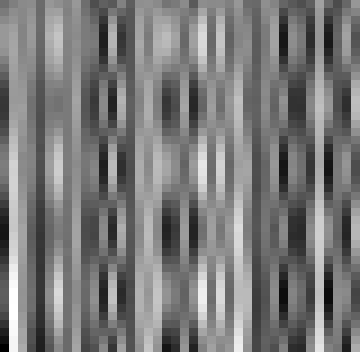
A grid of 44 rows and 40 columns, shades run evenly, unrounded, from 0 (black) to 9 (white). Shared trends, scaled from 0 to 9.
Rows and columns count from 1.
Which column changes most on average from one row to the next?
13
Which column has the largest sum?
2
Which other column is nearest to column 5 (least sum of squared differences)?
29
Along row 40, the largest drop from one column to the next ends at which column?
37
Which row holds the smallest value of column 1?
44
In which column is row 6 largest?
23
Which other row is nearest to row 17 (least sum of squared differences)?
10
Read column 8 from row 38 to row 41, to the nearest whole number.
4 4 4 4
